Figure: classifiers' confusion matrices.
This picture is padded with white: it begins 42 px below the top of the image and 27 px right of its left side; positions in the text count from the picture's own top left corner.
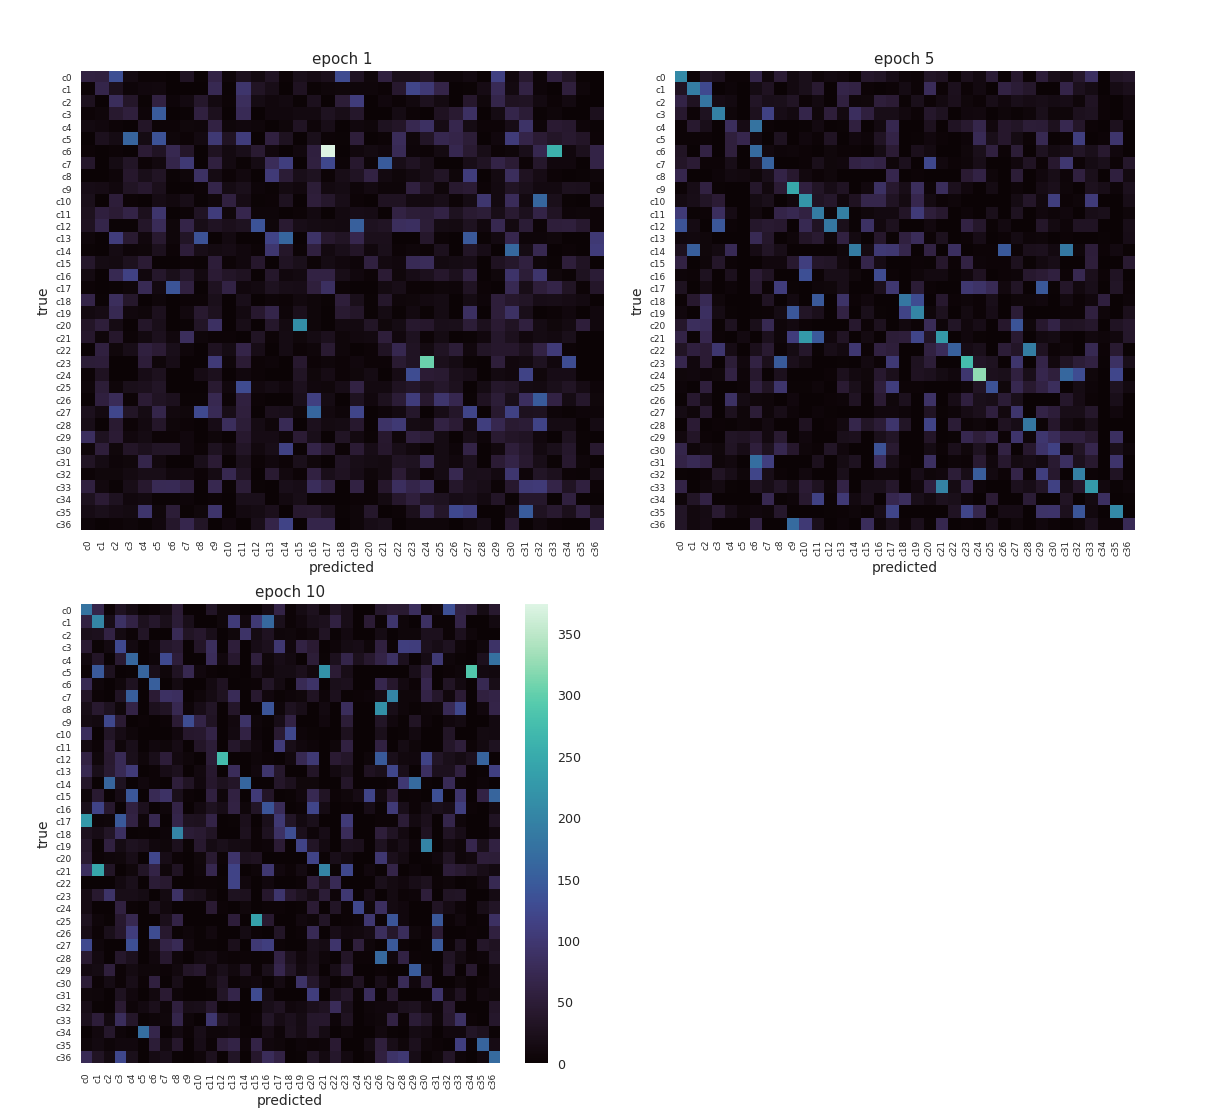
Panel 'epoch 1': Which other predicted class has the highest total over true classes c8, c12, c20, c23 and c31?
c24
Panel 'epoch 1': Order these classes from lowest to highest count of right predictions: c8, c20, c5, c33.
c20, c33, c8, c5
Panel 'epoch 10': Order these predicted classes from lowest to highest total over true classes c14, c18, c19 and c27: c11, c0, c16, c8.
c11, c16, c0, c8
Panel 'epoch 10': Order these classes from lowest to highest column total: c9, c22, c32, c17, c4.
c9, c22, c32, c17, c4
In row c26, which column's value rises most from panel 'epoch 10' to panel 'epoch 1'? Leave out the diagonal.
c32
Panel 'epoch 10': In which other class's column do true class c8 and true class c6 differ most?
c26
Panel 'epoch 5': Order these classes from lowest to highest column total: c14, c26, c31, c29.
c26, c14, c31, c29
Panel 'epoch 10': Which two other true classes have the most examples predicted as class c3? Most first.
c17, c36
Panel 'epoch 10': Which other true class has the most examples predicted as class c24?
c27
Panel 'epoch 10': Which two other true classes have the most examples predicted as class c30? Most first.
c19, c12
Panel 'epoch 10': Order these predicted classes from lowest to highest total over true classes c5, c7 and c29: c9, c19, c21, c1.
c19, c9, c1, c21
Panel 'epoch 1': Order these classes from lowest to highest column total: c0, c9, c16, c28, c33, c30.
c28, c0, c33, c16, c9, c30
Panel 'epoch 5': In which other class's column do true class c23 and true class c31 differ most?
c8
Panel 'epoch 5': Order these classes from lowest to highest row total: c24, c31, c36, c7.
c36, c7, c31, c24
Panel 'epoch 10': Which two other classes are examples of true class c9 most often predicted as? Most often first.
c2, c14
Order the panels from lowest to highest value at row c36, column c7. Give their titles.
epoch 5, epoch 10, epoch 1
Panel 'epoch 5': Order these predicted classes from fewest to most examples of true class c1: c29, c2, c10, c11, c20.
c29, c10, c11, c20, c2
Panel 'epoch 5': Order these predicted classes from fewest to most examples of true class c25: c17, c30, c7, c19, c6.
c19, c7, c6, c30, c17
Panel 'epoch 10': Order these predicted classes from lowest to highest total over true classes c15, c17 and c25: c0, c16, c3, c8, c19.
c19, c16, c8, c3, c0
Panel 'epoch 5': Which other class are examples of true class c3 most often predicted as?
c7
